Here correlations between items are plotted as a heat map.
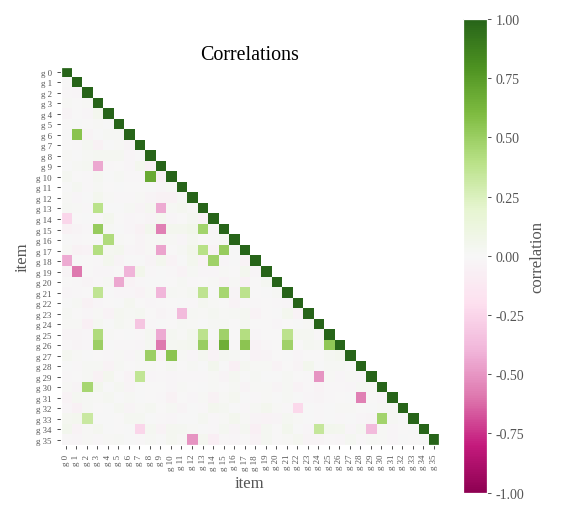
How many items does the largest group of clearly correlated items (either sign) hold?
8
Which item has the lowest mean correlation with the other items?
g 9
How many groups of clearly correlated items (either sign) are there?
12
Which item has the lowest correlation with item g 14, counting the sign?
g 0
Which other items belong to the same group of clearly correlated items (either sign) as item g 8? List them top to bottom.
g 10, g 27
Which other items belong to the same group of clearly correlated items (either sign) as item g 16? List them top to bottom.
g 4
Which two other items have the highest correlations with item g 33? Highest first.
g 30, g 2
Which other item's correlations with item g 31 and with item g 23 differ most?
g 28
